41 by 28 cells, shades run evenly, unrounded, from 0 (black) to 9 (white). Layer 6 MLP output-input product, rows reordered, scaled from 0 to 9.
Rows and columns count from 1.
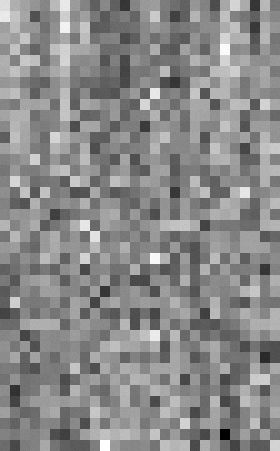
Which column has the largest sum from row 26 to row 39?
26
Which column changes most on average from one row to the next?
16
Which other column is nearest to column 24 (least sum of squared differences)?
3
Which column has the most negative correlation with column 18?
24
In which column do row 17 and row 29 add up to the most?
8
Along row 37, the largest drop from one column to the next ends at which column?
23
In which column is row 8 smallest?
18
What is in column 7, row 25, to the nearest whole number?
5
